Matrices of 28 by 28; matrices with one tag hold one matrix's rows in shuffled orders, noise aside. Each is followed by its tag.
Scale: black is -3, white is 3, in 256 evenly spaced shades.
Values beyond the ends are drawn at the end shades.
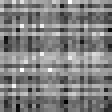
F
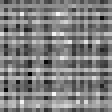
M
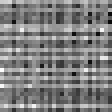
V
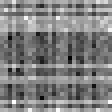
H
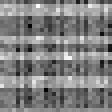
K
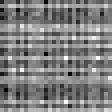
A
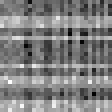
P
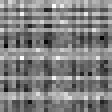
M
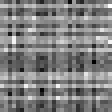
H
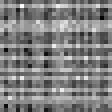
M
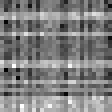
F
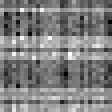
F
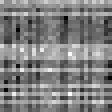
F
